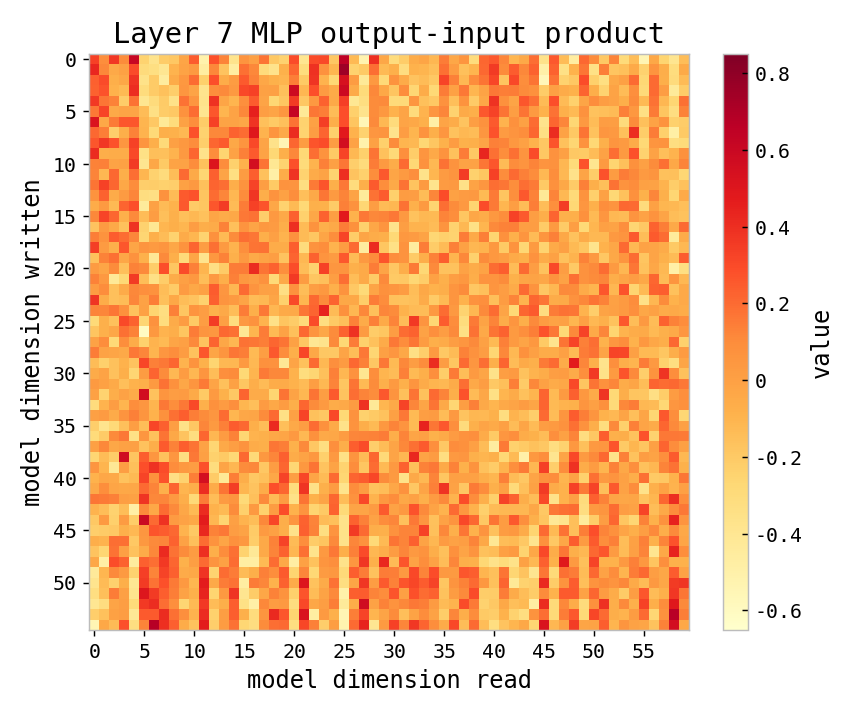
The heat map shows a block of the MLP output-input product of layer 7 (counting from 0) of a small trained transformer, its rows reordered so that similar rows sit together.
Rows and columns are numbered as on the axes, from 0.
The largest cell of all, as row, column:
1, 25
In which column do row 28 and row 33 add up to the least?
28
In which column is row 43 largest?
11
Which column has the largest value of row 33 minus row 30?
27
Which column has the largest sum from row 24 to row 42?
48
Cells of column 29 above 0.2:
7
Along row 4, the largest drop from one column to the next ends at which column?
26
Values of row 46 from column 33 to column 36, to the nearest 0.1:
0 -0.1 0 0
